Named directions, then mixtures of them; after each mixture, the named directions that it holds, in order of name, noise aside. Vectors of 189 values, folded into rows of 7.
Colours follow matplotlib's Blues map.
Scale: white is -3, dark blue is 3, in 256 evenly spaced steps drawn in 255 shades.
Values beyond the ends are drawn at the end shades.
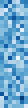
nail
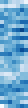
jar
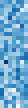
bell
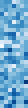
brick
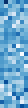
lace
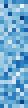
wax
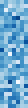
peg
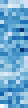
jar, peg.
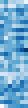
jar.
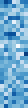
brick, lace, nail.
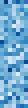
brick, lace, wax.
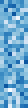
bell, peg.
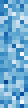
lace, wax.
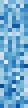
bell, lace.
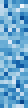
wax.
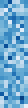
nail.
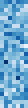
bell, lace, nail.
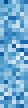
lace, nail.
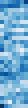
jar.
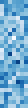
peg, wax.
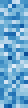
brick, nail.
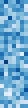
bell, lace.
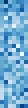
lace, peg.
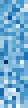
bell.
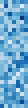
wax.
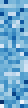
brick, jar, lace.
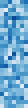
nail, peg.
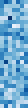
bell, lace.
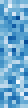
peg.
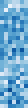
jar, nail, peg.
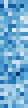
jar, wax.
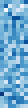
nail, peg, wax.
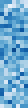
bell, jar, peg.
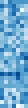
bell, jar, lace.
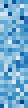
wax.
